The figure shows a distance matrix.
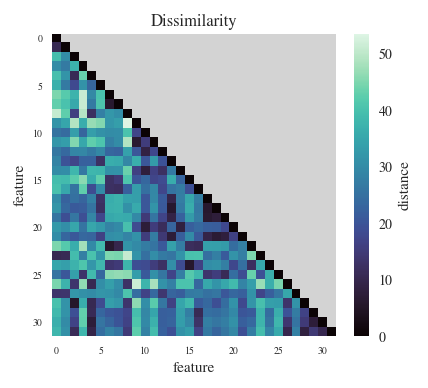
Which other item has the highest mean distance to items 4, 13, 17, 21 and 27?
9
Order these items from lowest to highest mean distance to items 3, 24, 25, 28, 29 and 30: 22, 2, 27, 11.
2, 27, 22, 11
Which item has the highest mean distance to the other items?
3
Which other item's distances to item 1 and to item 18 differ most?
0
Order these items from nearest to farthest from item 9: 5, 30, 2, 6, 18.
6, 18, 30, 5, 2
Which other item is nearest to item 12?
10
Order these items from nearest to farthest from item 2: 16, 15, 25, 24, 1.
16, 1, 25, 24, 15
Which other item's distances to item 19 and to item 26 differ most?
25
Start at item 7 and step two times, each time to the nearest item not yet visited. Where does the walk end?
22
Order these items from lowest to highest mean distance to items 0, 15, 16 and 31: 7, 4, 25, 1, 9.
7, 4, 1, 9, 25
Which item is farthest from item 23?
8
